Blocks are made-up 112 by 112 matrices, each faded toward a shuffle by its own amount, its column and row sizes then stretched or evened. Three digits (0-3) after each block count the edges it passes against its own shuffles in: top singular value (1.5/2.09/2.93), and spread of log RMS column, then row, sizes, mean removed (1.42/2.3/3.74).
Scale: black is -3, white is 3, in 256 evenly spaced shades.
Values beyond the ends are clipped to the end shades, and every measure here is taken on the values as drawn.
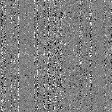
0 3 1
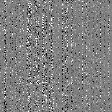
0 3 0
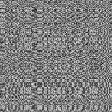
3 0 2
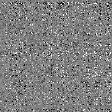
0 2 2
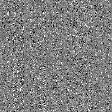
0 2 0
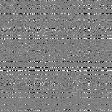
3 1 3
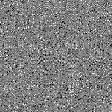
2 0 0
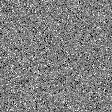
0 0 0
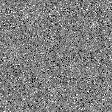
0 0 1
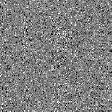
1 2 0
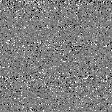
0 0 2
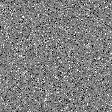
0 0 0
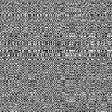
3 0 3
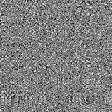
2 0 0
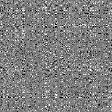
2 2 2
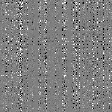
0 3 2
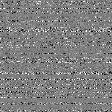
0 0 3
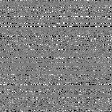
1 1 3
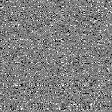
2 0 2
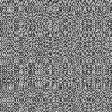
3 1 1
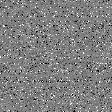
0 0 2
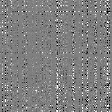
2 3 2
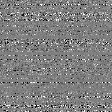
0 1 3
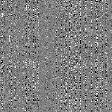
1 3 1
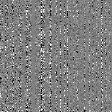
1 3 1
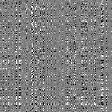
3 3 2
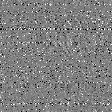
2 0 2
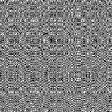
3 1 2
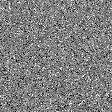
0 0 1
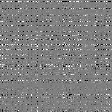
1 2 3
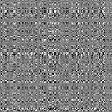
3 3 3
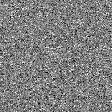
1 0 0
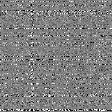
1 2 3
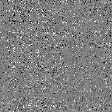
0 2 2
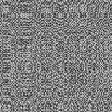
3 1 0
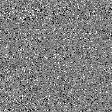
0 1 2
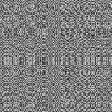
3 2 0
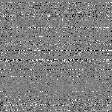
1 1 3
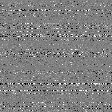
2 0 3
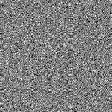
2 0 0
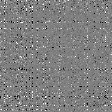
0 2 2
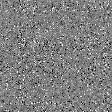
0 1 1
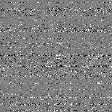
0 1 3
